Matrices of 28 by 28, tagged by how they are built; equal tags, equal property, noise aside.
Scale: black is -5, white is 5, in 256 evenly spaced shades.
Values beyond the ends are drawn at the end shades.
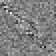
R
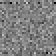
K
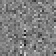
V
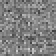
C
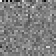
K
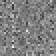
V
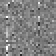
V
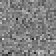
K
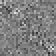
R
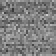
C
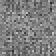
C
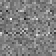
K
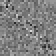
R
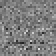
K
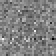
K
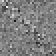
R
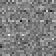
K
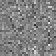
V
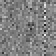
V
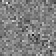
R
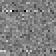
K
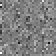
V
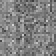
C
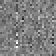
V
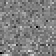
K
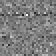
K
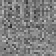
C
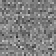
C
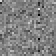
V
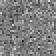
V
